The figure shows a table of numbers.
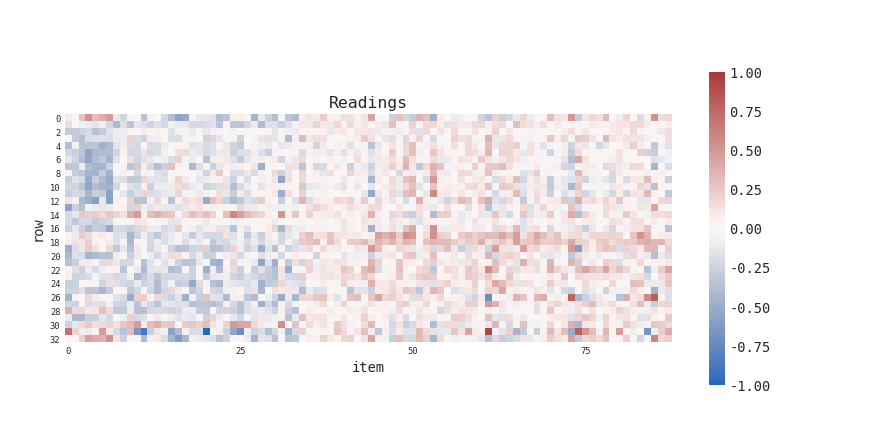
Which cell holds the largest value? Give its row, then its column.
31, 61
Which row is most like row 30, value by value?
14
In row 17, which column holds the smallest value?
9
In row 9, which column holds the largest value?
53
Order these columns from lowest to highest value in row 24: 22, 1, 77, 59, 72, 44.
22, 1, 72, 77, 59, 44
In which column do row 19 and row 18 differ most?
74
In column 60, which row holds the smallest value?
0
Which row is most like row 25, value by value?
7
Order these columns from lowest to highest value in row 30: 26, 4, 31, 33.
4, 33, 26, 31
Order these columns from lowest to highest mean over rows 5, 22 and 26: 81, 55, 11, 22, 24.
22, 24, 11, 55, 81
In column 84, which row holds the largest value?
26
